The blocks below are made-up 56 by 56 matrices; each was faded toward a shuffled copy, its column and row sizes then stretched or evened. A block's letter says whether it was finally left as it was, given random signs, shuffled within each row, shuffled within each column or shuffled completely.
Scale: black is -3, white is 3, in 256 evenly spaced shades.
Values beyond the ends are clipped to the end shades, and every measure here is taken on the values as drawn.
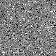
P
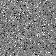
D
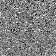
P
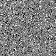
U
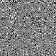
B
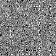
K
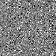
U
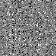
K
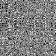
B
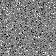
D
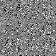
K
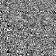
B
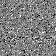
P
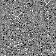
U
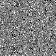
U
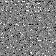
P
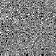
B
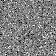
D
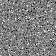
D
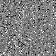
U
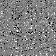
B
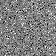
D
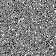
D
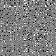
B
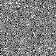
K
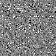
K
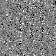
U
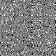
B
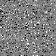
K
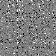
K
